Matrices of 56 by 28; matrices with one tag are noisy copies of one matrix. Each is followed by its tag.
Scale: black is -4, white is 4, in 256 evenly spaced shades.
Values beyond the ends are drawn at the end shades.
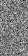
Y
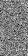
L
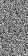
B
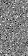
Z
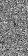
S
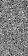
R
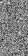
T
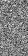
R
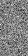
Z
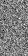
B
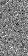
L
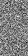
Z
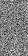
L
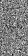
T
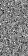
Z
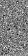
S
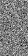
Z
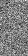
Z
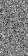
L
